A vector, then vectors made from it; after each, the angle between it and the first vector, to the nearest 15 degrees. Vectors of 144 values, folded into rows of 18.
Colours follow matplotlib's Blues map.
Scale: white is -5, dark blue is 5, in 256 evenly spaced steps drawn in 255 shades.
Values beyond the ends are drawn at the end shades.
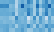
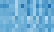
15 degrees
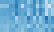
150 degrees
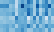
15 degrees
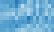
135 degrees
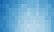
90 degrees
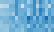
150 degrees
